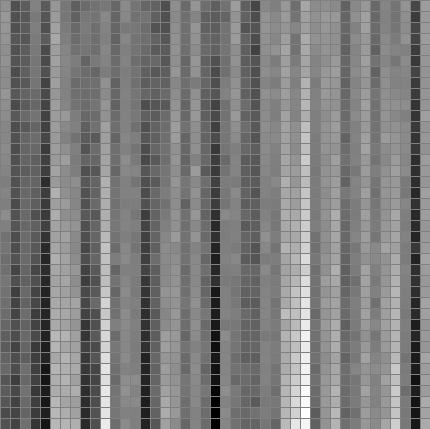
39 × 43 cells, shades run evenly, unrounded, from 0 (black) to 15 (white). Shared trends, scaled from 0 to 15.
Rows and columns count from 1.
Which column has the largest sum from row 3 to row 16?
31
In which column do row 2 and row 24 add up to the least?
42
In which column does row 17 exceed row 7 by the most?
11
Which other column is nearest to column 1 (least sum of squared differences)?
32
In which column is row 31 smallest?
22
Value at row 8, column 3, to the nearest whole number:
5
